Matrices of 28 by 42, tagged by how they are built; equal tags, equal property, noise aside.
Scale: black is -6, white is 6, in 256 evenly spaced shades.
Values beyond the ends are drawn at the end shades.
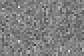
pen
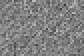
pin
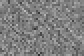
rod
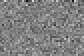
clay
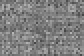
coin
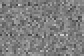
clay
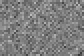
pin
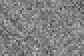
rod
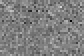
clay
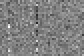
pen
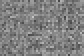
coin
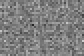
coin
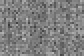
coin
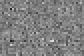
clay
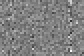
pen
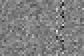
pen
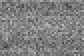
coin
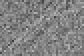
pin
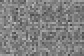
coin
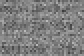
coin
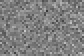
rod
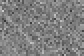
rod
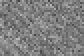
rod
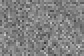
rod
